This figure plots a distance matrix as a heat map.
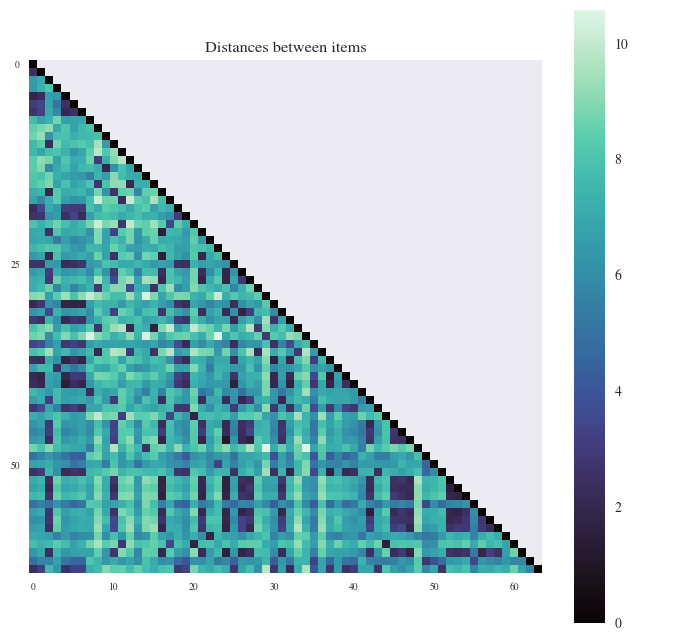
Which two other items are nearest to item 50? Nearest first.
23, 62
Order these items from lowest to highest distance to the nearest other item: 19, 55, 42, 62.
42, 19, 62, 55
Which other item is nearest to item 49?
62
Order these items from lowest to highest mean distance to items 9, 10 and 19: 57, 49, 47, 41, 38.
47, 57, 49, 41, 38
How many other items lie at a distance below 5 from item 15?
5
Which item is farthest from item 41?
34
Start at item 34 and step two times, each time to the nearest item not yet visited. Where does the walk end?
55
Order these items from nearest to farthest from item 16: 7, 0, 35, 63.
35, 7, 0, 63
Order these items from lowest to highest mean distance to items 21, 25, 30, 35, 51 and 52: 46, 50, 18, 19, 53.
19, 18, 46, 53, 50
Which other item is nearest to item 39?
37
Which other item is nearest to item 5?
30
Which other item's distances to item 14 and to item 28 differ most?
48
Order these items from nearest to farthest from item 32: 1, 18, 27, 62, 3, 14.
1, 18, 62, 3, 14, 27
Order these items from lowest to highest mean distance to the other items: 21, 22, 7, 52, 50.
21, 52, 50, 22, 7
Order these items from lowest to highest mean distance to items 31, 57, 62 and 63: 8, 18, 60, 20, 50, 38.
18, 50, 38, 60, 20, 8
